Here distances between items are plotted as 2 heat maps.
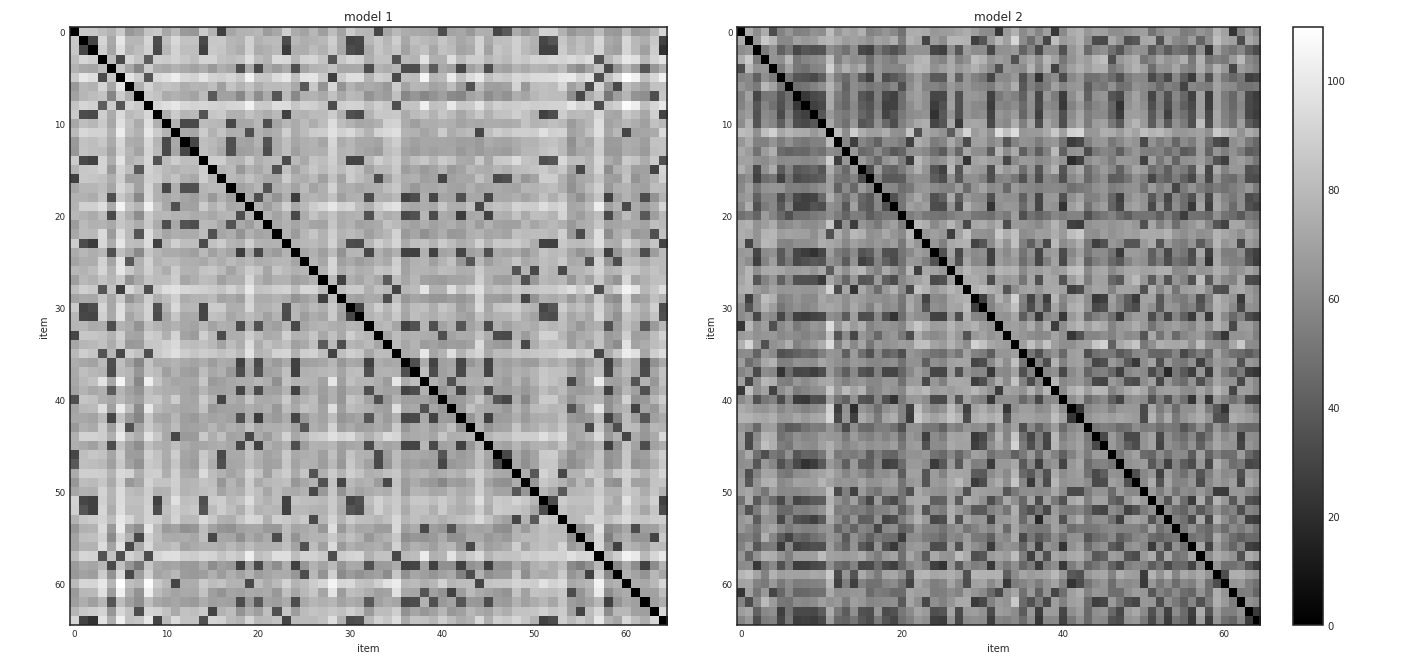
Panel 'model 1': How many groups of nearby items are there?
11
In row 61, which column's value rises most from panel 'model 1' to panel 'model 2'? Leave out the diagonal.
41
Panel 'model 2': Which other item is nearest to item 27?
10
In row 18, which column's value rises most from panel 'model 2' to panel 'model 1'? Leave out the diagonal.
8
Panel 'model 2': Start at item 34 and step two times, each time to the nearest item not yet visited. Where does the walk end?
46
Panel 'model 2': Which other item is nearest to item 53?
37
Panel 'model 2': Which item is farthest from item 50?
11
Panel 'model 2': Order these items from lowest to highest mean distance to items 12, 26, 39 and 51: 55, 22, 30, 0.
0, 55, 22, 30
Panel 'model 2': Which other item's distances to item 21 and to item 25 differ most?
42
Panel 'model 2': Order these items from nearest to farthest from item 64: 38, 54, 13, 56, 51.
56, 51, 13, 54, 38
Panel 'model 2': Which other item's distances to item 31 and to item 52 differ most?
19
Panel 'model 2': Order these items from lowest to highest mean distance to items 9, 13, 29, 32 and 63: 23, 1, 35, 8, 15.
8, 35, 15, 23, 1
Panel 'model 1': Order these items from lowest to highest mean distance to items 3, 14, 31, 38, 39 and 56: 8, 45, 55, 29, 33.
45, 29, 55, 33, 8
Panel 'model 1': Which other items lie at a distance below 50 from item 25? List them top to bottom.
6, 43, 56, 59
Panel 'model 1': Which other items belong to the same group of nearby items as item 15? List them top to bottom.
7, 22, 55, 63
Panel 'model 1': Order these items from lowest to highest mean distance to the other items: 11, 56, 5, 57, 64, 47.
47, 56, 64, 11, 57, 5
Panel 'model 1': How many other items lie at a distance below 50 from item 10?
4
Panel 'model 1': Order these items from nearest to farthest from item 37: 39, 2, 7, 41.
39, 7, 41, 2
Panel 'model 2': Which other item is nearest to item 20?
55
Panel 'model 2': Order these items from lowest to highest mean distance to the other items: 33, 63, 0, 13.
63, 13, 33, 0
